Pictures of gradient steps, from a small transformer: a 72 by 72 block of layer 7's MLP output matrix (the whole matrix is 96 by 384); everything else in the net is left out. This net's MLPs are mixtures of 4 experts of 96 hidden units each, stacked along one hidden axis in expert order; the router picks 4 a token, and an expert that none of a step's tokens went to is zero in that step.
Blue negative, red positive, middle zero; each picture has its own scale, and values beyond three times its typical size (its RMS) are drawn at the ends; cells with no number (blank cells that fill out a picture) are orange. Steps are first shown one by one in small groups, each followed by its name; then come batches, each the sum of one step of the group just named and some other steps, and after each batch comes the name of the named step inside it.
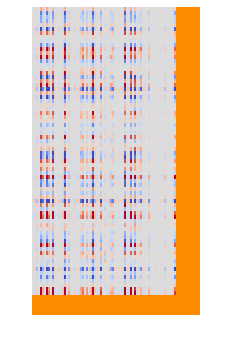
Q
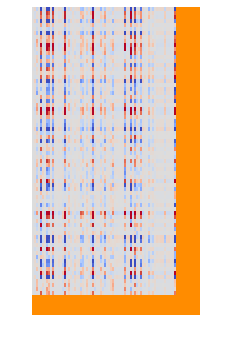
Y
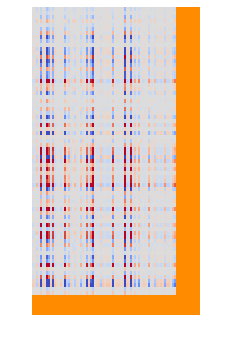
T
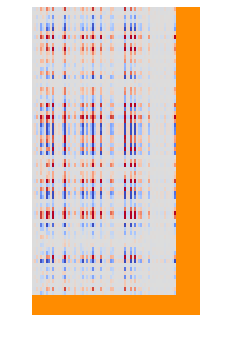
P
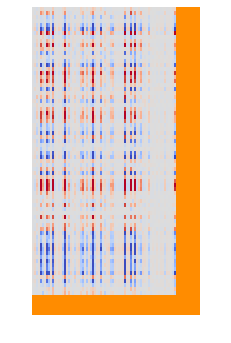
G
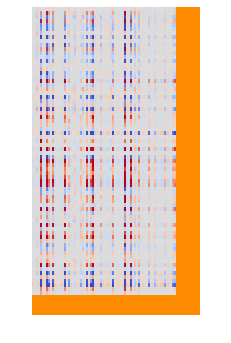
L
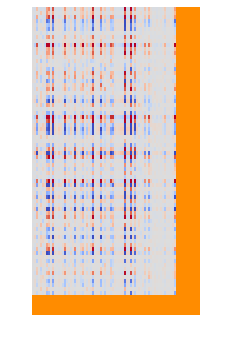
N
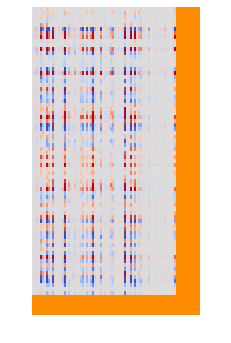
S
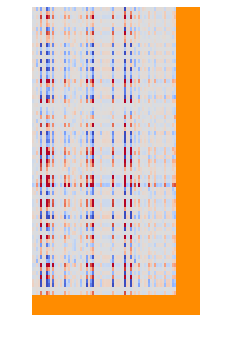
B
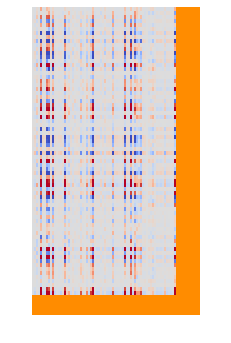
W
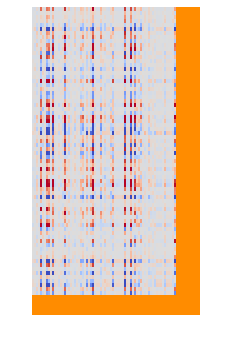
P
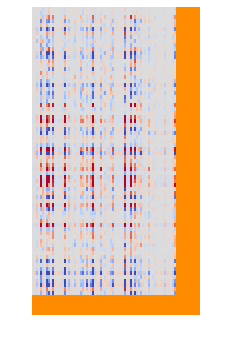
L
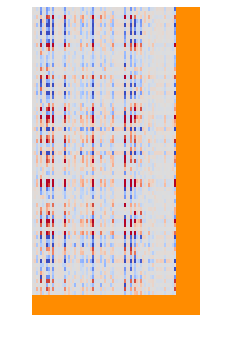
Y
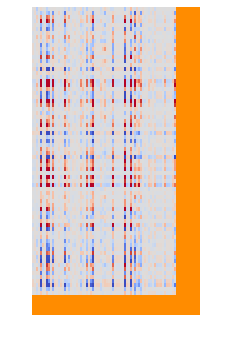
B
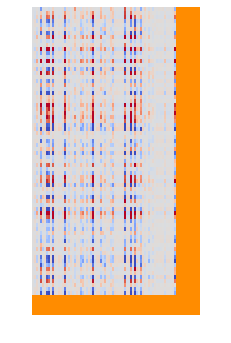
Y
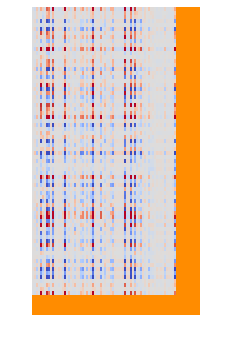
Q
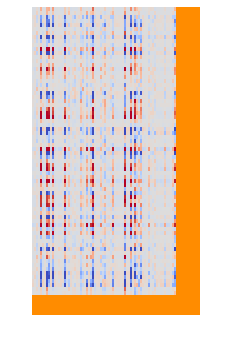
L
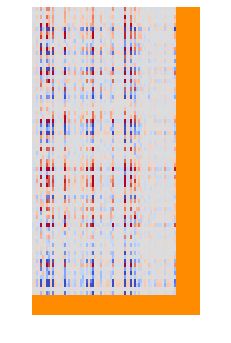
S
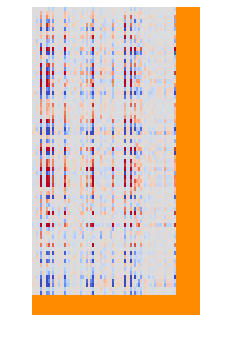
S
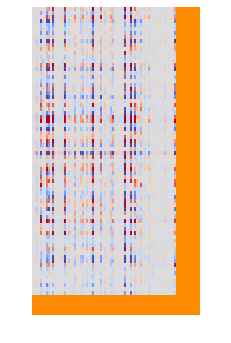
N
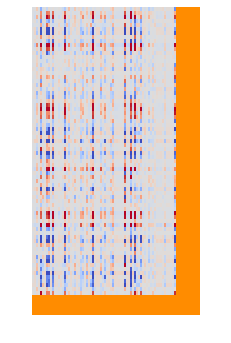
Y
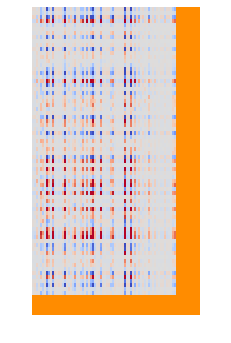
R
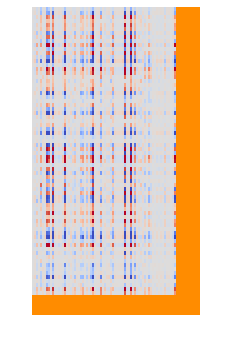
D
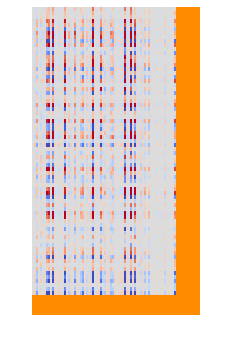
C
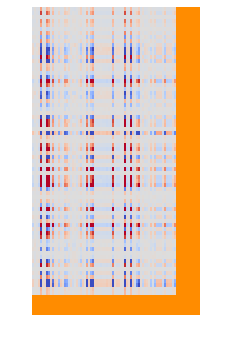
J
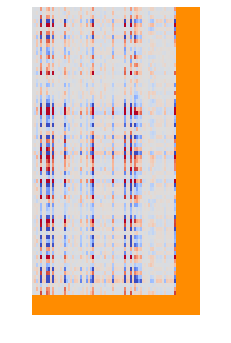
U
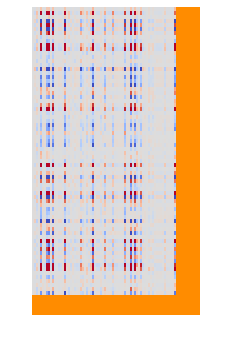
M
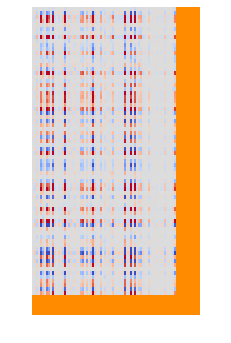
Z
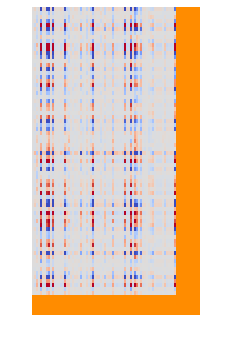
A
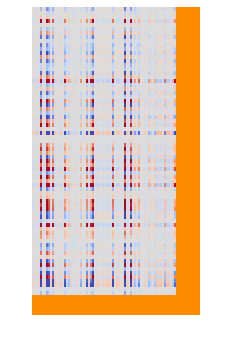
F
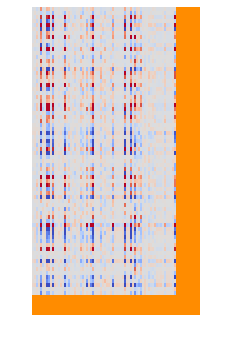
D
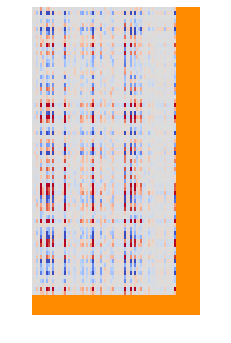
D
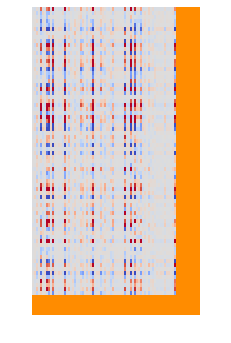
C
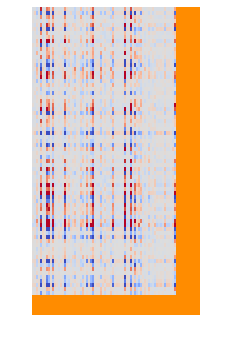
D
